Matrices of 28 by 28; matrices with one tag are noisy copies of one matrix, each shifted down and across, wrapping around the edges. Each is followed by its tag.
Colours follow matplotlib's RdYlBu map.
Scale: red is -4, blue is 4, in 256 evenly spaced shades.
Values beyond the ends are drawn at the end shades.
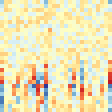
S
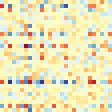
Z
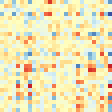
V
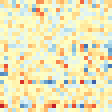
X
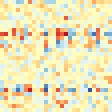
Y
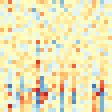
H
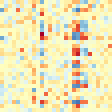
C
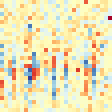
H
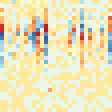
S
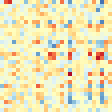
V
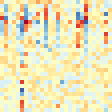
H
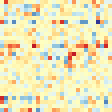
X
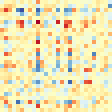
V
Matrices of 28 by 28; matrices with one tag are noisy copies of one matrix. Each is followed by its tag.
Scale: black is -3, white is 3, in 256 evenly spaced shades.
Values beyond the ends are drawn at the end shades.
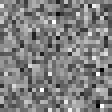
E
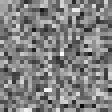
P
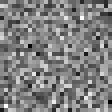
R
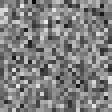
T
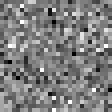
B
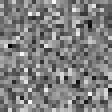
P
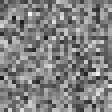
P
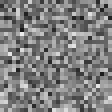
B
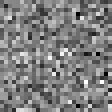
P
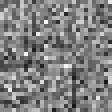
T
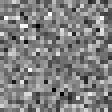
R
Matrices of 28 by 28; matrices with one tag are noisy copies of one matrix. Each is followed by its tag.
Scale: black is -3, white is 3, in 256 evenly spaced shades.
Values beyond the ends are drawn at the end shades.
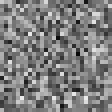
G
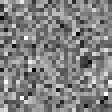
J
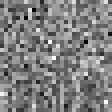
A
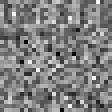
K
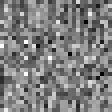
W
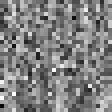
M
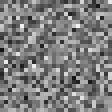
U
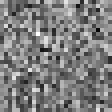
A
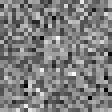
U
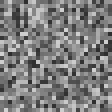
W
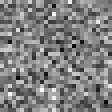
J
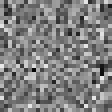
K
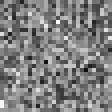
W
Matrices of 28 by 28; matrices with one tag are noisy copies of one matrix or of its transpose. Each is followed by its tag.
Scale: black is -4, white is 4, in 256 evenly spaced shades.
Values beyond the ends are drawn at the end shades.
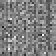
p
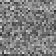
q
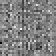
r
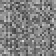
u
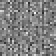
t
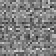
r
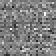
r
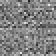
u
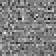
t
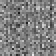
u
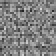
p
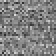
q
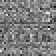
r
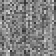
q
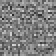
t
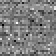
q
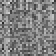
q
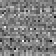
p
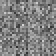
u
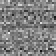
u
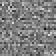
t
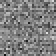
u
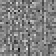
t
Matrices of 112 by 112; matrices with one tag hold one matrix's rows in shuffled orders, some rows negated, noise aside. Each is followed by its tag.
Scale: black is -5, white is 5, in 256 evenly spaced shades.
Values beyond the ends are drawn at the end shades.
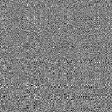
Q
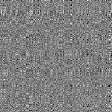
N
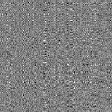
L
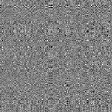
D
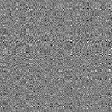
N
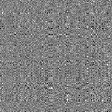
D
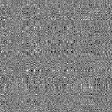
Q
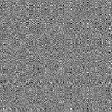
N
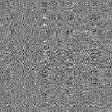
L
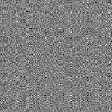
N
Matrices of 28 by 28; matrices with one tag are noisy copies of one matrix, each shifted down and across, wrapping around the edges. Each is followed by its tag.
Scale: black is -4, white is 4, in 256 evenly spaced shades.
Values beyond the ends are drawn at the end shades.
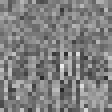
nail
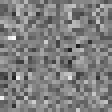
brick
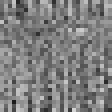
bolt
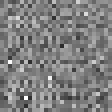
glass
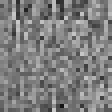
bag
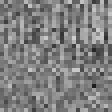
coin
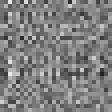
glass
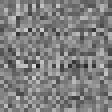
glass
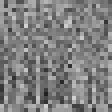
bag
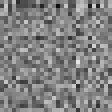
glass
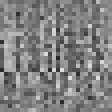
bolt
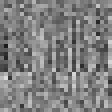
bag
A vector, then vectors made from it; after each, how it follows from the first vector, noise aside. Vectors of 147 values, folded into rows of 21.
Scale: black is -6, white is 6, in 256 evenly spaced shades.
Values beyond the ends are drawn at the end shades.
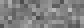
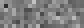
wrapped around.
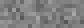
wrapped around, negated, shrunk.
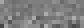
partly zeroed.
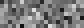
wrapped around, negated, scaled up.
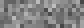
reversed.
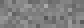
wrapped around, shrunk.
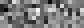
wrapped around, negated, scaled up.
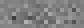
reversed, negated, partly zeroed.
